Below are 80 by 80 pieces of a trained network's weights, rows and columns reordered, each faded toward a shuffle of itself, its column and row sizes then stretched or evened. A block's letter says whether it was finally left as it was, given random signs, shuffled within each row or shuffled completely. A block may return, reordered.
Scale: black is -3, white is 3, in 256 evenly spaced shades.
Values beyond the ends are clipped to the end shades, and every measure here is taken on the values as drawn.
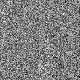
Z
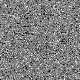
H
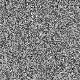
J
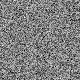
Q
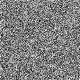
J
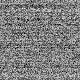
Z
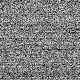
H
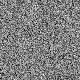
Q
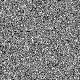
Q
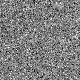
Q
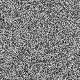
Q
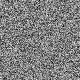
Q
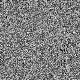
J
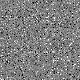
Z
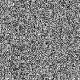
Z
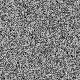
Q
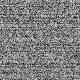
H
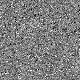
H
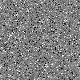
Q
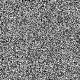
J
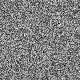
Q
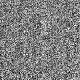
Z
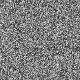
J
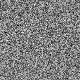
H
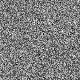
J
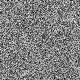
Q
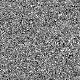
J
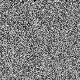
J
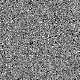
J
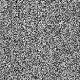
Z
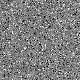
Q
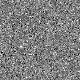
H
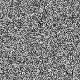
Z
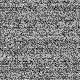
H
